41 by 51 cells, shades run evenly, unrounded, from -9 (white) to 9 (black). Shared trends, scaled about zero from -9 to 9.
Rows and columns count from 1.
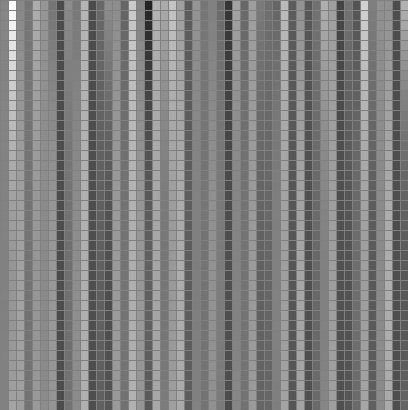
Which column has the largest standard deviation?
2
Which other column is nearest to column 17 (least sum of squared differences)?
11
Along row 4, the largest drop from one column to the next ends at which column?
20
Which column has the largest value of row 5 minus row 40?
19
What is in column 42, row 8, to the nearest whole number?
-2
